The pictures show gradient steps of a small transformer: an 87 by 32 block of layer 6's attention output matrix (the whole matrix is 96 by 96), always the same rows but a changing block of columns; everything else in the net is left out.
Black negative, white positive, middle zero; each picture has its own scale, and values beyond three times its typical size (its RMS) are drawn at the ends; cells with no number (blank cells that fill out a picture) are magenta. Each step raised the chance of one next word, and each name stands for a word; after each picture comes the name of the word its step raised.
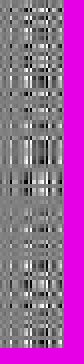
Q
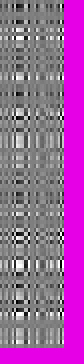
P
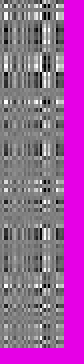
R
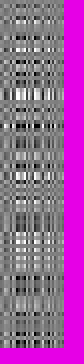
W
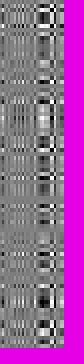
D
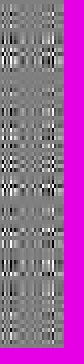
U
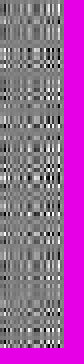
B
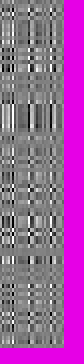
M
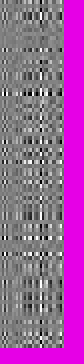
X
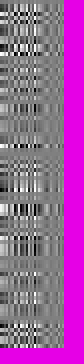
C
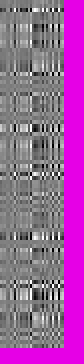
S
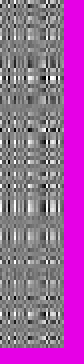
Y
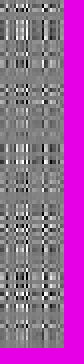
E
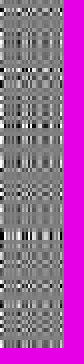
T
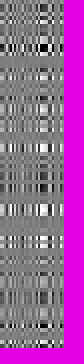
C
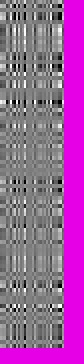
R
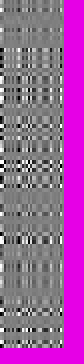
B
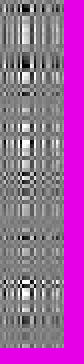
S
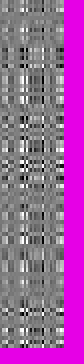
B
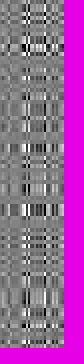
C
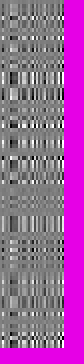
W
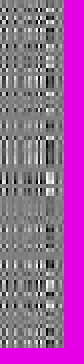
Q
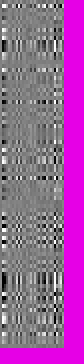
E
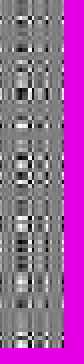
W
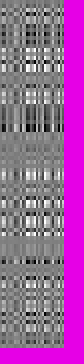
M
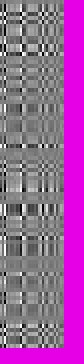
C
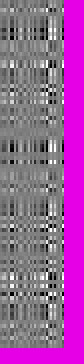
E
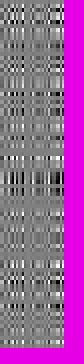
Q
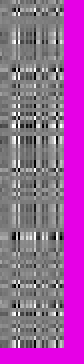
T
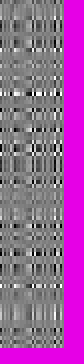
X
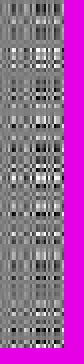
B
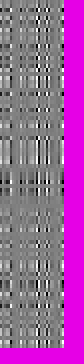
Q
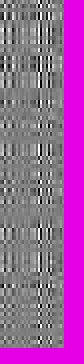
R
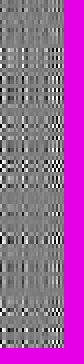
B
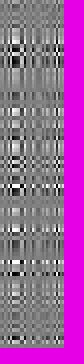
U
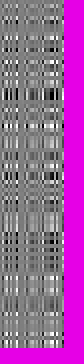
W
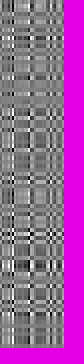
P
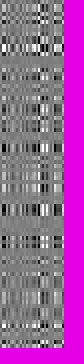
C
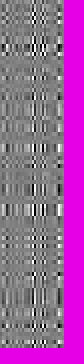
C
